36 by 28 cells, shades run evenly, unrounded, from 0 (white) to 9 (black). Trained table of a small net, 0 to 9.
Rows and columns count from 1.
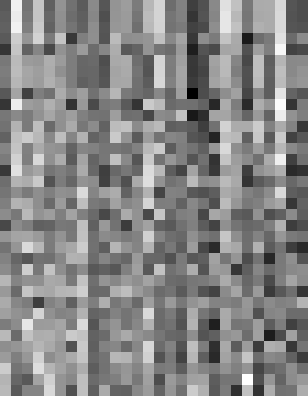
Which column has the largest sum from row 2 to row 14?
18
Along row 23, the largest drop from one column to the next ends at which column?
21
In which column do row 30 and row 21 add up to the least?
8
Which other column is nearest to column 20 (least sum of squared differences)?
27
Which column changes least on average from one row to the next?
9
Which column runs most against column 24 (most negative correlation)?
19
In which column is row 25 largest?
22
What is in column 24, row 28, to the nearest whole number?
5
